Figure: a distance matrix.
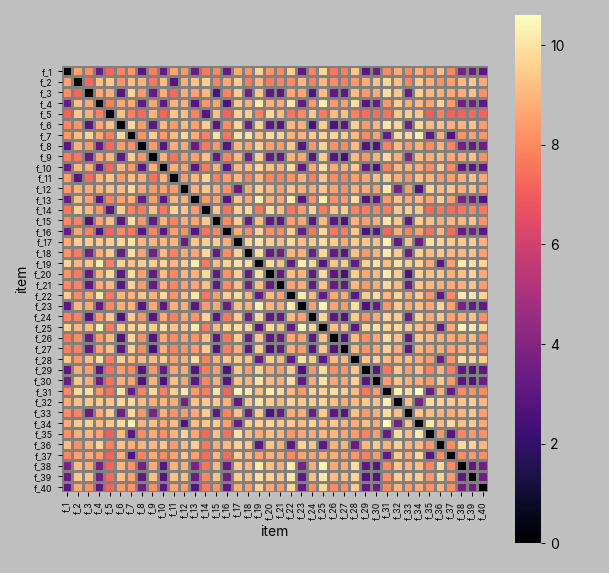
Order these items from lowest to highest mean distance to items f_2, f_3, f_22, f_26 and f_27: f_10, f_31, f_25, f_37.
f_25, f_37, f_10, f_31
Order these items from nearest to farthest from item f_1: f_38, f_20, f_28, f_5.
f_38, f_5, f_20, f_28
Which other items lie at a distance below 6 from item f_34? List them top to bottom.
f_12, f_17, f_32
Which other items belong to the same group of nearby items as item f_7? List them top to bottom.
f_31, f_35, f_37
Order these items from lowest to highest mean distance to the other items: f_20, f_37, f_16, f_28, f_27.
f_16, f_27, f_20, f_37, f_28
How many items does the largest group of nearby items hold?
12
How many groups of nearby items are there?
7
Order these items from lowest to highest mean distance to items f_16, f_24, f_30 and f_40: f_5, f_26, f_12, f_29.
f_29, f_26, f_5, f_12
